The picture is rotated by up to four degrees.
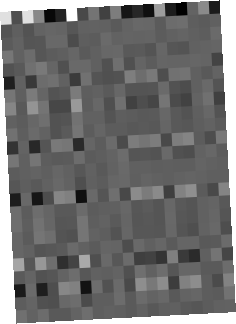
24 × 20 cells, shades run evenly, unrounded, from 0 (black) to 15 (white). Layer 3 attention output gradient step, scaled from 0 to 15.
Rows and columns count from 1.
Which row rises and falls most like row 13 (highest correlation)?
14
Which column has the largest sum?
7
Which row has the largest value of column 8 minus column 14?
1
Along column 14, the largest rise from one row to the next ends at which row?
2
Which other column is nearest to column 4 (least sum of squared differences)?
19
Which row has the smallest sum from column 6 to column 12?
6
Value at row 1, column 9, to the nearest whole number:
7
